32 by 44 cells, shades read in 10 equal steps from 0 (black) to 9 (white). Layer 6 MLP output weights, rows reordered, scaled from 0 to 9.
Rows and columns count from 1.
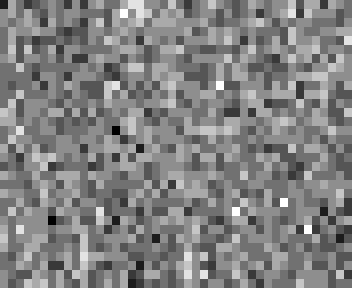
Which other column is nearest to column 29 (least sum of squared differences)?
19
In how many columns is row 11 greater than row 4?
18
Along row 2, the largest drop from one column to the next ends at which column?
38
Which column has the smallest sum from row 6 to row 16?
8
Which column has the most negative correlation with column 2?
24
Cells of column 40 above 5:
10
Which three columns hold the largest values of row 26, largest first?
39, 3, 25
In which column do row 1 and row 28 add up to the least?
41
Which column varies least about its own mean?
21
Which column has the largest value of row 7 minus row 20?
37
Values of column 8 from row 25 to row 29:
3 5 4 4 5
